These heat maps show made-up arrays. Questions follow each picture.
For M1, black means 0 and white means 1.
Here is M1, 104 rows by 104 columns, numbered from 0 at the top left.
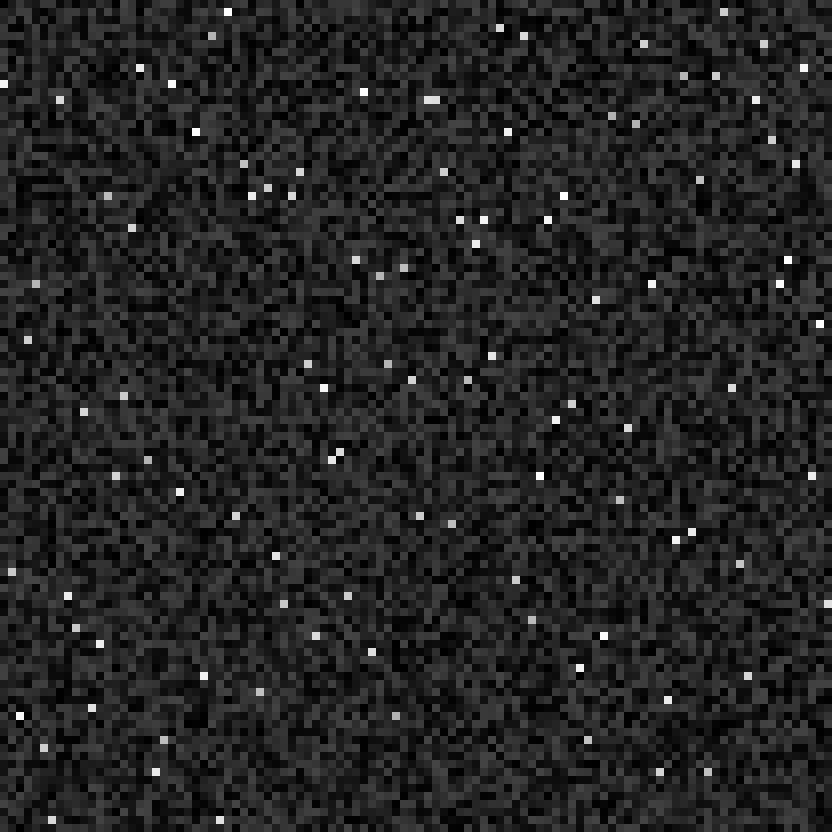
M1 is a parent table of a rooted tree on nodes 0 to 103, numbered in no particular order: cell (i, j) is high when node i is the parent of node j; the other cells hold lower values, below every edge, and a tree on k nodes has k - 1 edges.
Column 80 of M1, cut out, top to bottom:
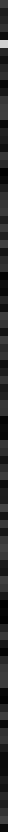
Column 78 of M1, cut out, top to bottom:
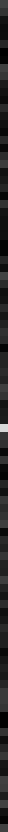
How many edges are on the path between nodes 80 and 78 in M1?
3
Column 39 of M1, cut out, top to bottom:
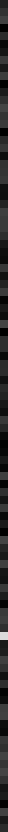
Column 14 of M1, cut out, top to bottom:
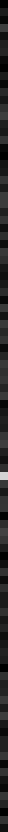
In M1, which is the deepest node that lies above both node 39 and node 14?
59
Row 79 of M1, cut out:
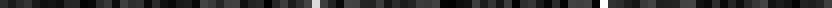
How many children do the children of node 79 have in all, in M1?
2
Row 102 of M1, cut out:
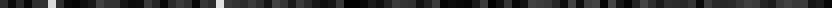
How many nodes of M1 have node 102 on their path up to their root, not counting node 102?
7
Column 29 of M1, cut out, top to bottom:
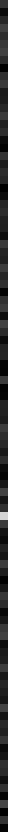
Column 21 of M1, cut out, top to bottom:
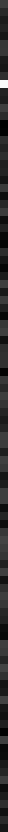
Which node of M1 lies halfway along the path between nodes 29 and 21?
34
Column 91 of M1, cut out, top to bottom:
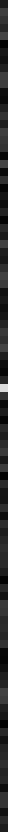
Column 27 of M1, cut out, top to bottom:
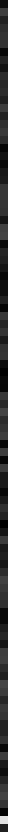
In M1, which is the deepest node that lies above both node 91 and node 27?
48
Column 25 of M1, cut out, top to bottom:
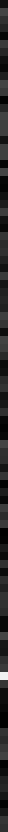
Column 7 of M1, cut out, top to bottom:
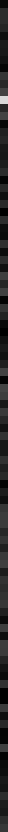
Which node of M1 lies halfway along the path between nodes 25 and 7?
5
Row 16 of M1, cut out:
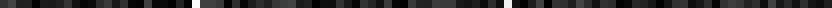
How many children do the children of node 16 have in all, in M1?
4
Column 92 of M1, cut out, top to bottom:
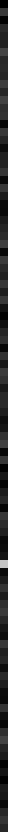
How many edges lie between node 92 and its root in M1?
9
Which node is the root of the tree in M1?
23
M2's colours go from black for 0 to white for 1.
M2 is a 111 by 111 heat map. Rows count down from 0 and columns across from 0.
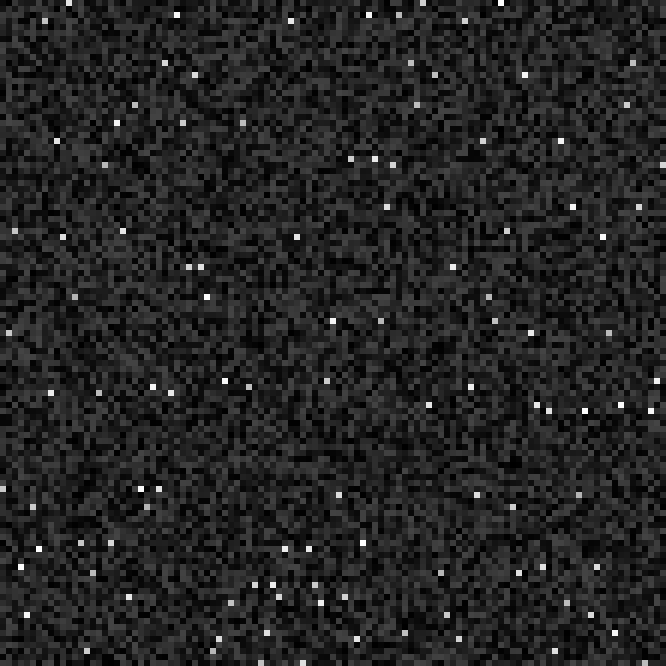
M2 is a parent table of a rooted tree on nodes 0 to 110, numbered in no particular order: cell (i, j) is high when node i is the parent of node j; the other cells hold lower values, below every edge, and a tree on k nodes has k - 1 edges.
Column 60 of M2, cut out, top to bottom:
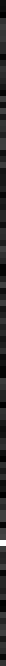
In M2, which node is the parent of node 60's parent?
94
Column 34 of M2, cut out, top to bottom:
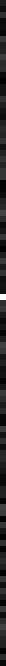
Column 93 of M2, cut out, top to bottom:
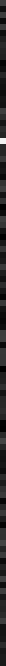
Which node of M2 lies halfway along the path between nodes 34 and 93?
81
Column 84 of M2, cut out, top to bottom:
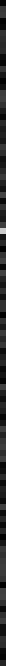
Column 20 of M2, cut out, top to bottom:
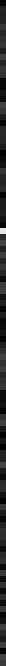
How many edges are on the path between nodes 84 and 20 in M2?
2
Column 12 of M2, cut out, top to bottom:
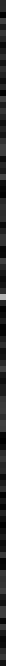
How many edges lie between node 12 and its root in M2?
2
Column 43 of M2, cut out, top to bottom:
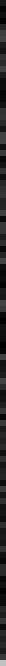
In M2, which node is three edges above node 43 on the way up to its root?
10
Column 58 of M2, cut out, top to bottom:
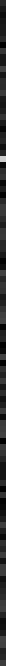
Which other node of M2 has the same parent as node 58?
62
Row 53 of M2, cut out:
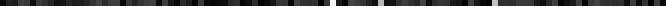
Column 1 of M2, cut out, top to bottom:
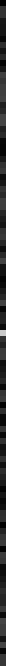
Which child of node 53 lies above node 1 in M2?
55
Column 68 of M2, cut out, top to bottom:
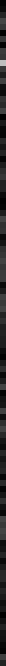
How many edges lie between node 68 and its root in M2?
2
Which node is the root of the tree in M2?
39
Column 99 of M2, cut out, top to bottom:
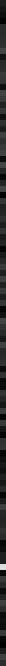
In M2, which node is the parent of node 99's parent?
100
